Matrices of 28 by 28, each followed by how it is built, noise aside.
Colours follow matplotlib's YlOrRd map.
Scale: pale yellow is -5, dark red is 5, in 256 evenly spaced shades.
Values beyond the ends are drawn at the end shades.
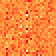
uneven columns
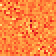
block diagonal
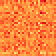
low rank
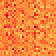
low rank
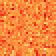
uneven columns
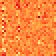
uneven columns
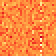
uneven columns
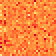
uneven columns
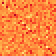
diagonal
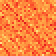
Toeplitz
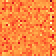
uneven columns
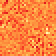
block diagonal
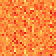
uneven columns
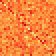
diagonal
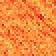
Toeplitz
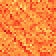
Toeplitz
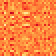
low rank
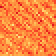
Toeplitz
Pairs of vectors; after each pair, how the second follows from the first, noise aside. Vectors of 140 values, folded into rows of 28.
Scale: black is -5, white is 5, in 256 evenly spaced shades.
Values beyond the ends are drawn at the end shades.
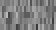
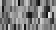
reversed, scaled up.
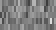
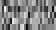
reversed, scaled up.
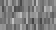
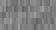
reversed, shrunk.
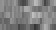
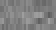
wrapped around, negated, shrunk.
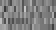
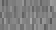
reversed, shrunk.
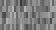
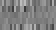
negated, partly zeroed.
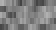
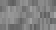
reversed, shrunk.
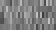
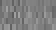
reversed, shrunk.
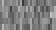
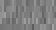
reversed, shrunk.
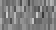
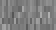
reversed, shrunk.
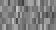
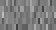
reversed, negated, partly zeroed.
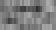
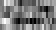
reversed, scaled up.
